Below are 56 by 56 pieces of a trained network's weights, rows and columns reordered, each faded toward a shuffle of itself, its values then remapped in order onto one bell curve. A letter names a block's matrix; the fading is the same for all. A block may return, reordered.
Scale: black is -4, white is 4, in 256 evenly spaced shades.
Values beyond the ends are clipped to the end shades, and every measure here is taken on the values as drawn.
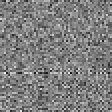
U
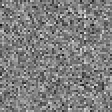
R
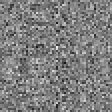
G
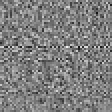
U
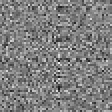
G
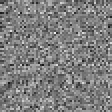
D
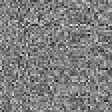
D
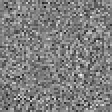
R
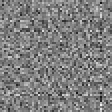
G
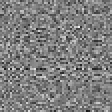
U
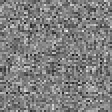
D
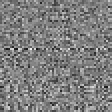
U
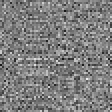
D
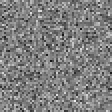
R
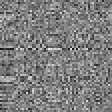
U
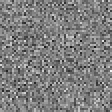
G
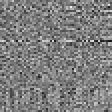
U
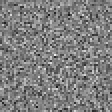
R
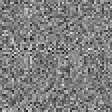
D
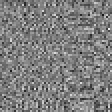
G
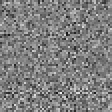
D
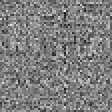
G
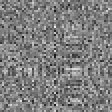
G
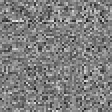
D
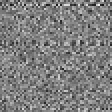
U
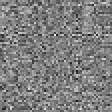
D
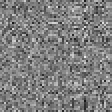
G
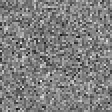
R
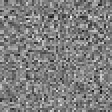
D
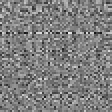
U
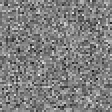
R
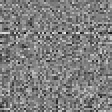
U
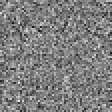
R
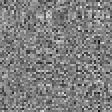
G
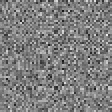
G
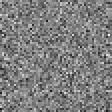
R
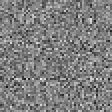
D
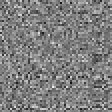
D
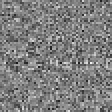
D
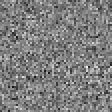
R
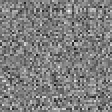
D
